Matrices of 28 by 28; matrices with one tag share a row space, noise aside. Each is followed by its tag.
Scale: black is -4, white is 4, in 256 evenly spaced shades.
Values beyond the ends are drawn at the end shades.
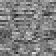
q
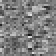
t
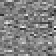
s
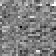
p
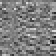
p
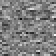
p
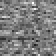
q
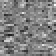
s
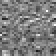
p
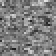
t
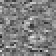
t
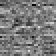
q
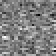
p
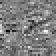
t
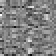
t
